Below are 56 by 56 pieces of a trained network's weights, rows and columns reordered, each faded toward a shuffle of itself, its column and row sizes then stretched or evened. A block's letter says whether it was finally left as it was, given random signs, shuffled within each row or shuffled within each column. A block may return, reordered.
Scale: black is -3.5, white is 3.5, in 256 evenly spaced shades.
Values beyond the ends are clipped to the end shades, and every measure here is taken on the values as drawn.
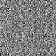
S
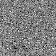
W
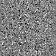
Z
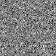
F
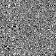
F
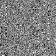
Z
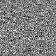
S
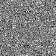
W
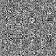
S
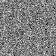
Z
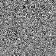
F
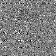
F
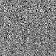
S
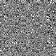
S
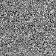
F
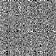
S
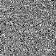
F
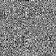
S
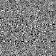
F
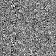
Z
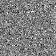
W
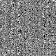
Z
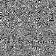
F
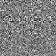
S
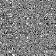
S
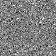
W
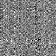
S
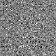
S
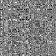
S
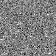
W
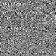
S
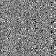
S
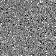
Z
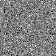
Z
